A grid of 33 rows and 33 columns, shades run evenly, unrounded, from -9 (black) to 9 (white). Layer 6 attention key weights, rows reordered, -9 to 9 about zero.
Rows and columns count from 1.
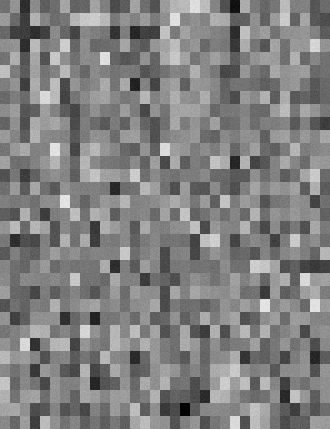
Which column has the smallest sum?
3
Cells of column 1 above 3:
4
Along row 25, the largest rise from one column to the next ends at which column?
11
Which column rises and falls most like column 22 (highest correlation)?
9
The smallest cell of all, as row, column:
32, 19
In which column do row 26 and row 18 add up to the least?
21
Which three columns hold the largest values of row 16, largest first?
7, 23, 13
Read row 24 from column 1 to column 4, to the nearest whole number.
-3 -1 -2 0
